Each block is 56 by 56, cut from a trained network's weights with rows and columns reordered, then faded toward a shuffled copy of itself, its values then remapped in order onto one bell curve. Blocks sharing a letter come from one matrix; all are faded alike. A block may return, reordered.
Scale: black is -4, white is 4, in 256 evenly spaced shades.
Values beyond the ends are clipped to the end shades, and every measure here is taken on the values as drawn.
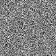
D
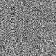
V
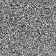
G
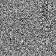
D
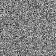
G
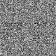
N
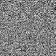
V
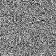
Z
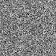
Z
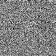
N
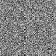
V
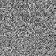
V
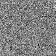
N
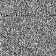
N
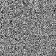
D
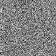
D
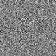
V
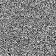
G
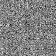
N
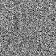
V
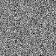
D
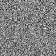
Z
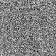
Z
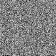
N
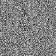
D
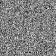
N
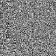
D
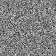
G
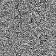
D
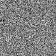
G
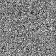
N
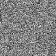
Z
